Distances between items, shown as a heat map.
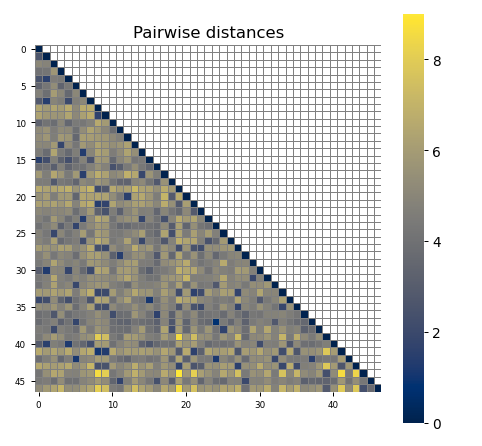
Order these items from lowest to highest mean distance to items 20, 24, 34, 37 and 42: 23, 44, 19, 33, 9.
23, 44, 33, 9, 19
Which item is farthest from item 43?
44
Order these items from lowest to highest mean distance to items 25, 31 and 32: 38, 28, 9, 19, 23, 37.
37, 38, 28, 23, 9, 19
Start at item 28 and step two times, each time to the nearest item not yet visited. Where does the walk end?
45
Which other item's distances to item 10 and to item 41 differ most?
8
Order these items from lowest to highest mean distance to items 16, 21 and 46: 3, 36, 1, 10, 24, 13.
36, 10, 24, 1, 3, 13
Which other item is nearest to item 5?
42
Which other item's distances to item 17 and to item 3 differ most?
13
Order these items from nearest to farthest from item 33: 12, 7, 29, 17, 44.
29, 12, 17, 7, 44
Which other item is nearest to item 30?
1
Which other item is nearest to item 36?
16
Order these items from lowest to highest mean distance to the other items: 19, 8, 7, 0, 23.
0, 23, 7, 8, 19
